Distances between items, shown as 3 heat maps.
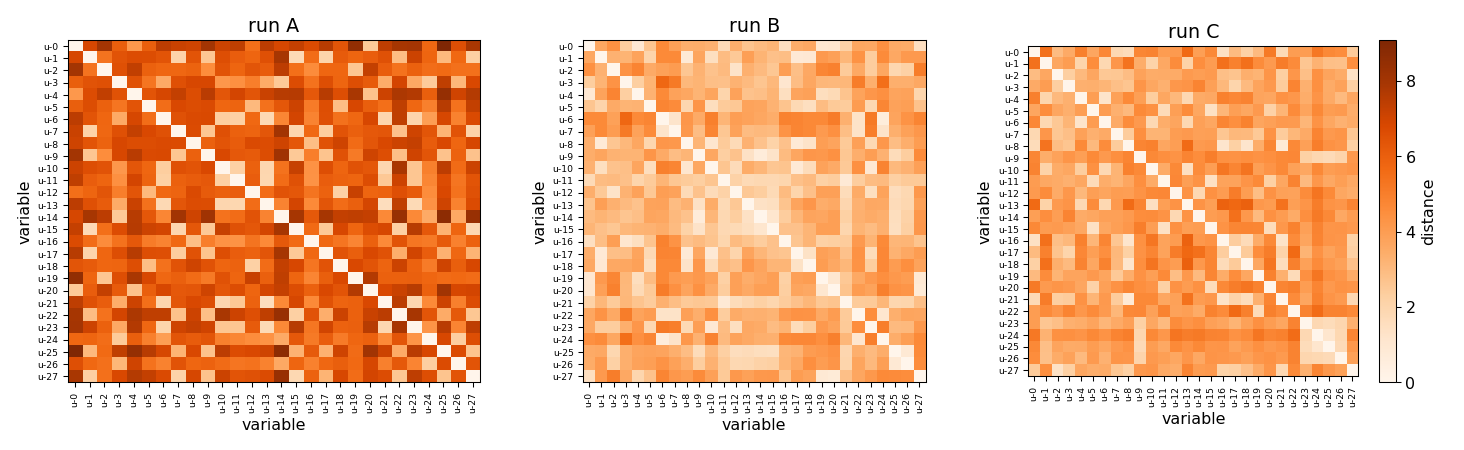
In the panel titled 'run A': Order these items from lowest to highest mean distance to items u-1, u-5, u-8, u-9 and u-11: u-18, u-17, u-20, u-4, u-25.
u-17, u-25, u-18, u-20, u-4
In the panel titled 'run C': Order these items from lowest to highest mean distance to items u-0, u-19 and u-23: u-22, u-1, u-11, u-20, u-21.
u-21, u-22, u-11, u-1, u-20
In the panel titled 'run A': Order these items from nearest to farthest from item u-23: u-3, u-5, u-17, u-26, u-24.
u-3, u-24, u-26, u-5, u-17
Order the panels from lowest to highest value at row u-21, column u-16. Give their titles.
run C, run B, run A
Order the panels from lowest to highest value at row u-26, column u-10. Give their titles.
run B, run C, run A
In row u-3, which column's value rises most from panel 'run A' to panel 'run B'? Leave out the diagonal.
u-24
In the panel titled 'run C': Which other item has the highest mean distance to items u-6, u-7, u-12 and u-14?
u-24
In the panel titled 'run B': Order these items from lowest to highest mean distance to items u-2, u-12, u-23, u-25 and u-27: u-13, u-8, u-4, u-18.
u-8, u-13, u-18, u-4
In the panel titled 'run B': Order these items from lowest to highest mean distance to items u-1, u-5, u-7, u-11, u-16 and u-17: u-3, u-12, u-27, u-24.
u-12, u-3, u-27, u-24
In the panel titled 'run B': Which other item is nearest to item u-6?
u-24
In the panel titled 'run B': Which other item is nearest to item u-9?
u-14
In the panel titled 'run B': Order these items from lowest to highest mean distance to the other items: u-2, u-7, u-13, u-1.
u-13, u-1, u-2, u-7
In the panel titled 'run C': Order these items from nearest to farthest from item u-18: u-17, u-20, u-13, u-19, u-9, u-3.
u-17, u-3, u-19, u-9, u-20, u-13
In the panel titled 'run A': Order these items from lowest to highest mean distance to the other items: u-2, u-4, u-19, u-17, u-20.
u-17, u-2, u-19, u-20, u-4
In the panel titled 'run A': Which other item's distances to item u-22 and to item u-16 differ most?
u-8
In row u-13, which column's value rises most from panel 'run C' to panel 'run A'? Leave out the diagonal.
u-4
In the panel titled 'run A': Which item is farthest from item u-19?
u-0
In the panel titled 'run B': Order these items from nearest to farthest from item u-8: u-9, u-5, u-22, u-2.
u-5, u-2, u-9, u-22
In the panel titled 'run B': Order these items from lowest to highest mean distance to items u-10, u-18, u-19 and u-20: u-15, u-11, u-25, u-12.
u-11, u-12, u-15, u-25
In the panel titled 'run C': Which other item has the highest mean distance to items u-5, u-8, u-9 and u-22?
u-13
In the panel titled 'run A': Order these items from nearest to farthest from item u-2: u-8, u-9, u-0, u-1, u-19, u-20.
u-19, u-9, u-1, u-8, u-20, u-0
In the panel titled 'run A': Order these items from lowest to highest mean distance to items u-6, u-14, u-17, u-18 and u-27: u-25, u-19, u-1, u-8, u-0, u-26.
u-1, u-26, u-25, u-19, u-8, u-0
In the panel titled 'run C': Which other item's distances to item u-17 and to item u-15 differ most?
u-20
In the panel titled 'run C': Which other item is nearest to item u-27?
u-2
